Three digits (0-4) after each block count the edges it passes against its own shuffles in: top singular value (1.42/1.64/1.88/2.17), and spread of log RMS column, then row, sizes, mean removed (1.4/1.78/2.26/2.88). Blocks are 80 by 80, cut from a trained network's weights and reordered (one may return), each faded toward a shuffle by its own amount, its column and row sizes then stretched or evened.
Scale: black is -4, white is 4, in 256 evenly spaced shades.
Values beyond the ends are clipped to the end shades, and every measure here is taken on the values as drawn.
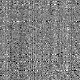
2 0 3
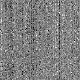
3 3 0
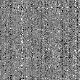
2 3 2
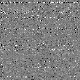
2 1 3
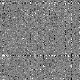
3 3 2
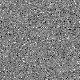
0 0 1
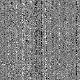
3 4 1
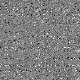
0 0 3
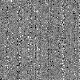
0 3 1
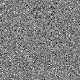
2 1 0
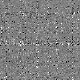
1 3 3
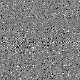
0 2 3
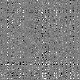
3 4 3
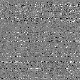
1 1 4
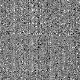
1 1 2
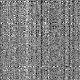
4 2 3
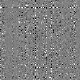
3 4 2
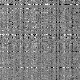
4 2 4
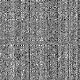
4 2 3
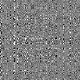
3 4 3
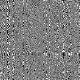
3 4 0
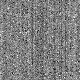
2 0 0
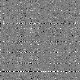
4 2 3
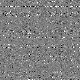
2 1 3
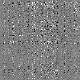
0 4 3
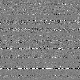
4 0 4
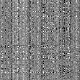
4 4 2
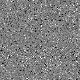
0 1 1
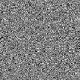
3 0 3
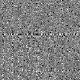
3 2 1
